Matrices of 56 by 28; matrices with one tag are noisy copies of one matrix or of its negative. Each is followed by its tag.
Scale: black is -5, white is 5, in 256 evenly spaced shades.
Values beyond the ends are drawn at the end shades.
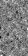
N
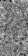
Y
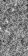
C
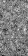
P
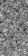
P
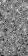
P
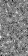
N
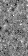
C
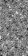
N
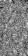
Y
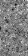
C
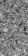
P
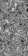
C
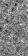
C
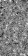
Y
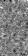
Y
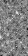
N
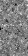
C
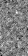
N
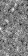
C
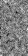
N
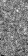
P
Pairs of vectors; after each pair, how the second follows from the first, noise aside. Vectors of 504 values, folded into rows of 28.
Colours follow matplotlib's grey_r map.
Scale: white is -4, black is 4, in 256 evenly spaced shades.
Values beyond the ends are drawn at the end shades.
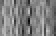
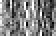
reversed, negated, scaled up.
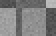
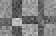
wrapped around.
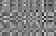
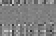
reversed, negated, partly zeroed.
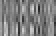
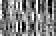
reversed, negated, scaled up.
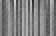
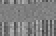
wrapped around, negated, partly zeroed.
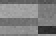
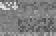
reversed, negated, partly zeroed.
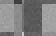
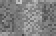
negated, partly zeroed.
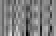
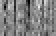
reversed.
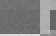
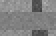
wrapped around, negated, partly zeroed.
